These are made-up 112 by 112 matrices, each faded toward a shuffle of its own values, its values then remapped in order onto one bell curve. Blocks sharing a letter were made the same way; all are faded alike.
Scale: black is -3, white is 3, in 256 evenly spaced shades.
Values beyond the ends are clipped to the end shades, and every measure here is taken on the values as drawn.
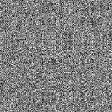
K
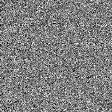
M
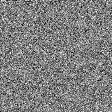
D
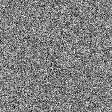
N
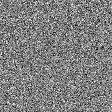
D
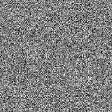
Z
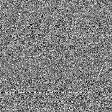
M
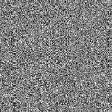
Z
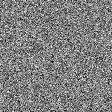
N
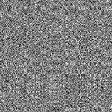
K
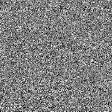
M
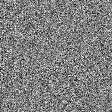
D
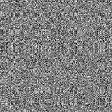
K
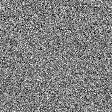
D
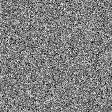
N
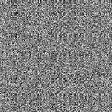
K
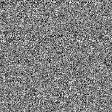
M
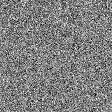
N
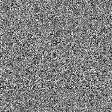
M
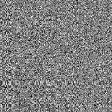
Z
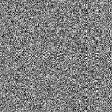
Z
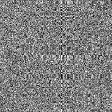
Z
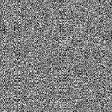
Z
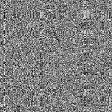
Z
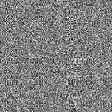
Z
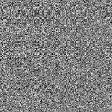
K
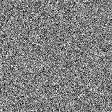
N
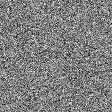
N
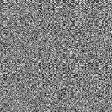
K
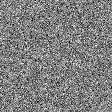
N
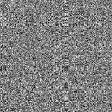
Z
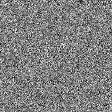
M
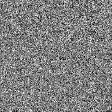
M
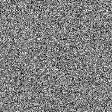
M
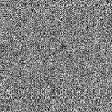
K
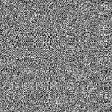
K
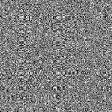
K
